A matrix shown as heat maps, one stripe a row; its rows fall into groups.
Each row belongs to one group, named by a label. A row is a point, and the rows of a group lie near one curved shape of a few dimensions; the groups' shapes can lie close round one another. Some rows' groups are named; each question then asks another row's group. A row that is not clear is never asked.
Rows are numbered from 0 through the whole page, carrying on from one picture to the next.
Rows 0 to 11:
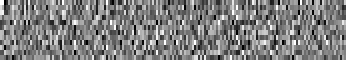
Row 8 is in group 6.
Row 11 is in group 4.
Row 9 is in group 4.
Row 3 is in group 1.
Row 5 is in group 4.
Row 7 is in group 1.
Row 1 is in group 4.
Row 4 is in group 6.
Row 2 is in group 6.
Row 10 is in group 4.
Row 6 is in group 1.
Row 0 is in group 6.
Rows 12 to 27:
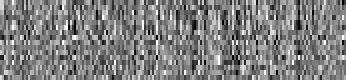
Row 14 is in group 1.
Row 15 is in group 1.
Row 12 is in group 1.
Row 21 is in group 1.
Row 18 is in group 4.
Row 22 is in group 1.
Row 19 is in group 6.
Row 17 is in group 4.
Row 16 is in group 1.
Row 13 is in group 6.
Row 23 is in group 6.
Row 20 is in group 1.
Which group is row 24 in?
4
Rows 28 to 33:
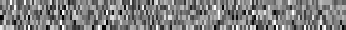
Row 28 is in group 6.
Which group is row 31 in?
6
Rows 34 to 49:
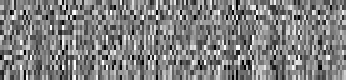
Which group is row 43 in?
1
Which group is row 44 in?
6
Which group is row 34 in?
6
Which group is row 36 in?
6
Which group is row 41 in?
6
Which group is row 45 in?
6
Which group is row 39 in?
6
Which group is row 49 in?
6
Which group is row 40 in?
6
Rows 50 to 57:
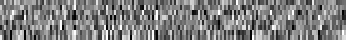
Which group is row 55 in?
4
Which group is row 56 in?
6
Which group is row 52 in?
4
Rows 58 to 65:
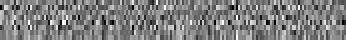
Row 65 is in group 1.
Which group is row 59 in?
6
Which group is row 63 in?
6
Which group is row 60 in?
6
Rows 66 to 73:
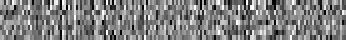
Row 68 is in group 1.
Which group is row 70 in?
1
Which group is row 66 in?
4
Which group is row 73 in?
1
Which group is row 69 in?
4
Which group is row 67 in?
1
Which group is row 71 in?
6
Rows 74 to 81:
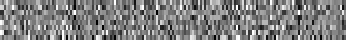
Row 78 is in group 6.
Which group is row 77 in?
4
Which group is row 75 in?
1
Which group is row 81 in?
1
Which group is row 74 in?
4
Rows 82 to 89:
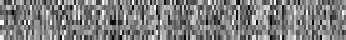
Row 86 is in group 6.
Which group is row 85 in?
1
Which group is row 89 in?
6
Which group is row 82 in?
6
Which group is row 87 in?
1
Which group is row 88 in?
6
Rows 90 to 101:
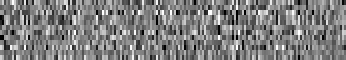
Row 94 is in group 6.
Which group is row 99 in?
4
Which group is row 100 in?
6
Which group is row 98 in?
4
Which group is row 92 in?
1
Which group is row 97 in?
6
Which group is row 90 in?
4
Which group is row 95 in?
4
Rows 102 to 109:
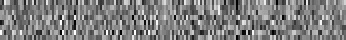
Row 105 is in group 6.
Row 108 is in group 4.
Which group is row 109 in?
6
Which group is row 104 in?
1
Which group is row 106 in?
4
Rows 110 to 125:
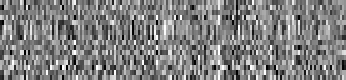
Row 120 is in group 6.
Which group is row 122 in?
4
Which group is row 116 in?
6
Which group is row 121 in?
4
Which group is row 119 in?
4
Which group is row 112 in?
1
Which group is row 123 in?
1
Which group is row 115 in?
6
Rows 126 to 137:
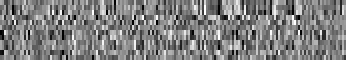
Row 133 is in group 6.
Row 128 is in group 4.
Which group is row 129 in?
1
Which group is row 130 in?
6
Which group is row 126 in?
4
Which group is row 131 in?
6
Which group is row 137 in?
1
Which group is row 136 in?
6
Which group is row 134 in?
4
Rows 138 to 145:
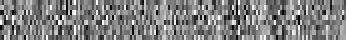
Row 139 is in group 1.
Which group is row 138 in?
1
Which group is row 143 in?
6
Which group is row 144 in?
6
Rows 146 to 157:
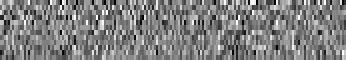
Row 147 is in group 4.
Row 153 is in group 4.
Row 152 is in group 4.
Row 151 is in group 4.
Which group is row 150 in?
4
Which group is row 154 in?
1
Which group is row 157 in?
1
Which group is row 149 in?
1
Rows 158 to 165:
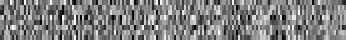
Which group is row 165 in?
6
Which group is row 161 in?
6
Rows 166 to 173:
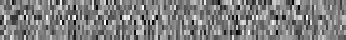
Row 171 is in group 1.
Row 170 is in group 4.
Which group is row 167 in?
1
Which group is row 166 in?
4
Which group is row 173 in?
6
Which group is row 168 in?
6
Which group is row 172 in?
4
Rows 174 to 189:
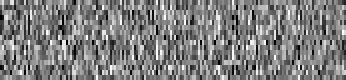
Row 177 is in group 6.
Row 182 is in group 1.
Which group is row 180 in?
1
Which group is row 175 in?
1
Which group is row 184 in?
6
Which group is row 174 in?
6
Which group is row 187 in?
6
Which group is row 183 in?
1
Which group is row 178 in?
6
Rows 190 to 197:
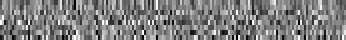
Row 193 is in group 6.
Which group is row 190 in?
4
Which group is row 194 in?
6
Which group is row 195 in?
1
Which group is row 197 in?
1
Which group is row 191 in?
4
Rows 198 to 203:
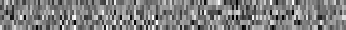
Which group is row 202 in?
4
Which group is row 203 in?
4
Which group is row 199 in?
1
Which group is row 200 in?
4
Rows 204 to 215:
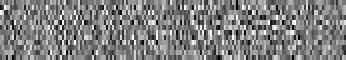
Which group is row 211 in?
6
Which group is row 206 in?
6
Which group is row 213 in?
6
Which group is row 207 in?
4
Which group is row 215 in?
4
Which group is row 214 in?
1
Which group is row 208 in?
6
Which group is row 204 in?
1
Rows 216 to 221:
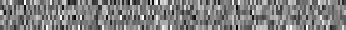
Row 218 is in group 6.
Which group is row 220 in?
6
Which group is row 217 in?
6
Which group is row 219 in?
4
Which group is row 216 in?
6
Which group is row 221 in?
1
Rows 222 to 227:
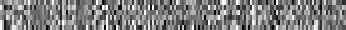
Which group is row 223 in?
6
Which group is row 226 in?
6
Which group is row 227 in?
4
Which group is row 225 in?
4
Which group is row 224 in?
1
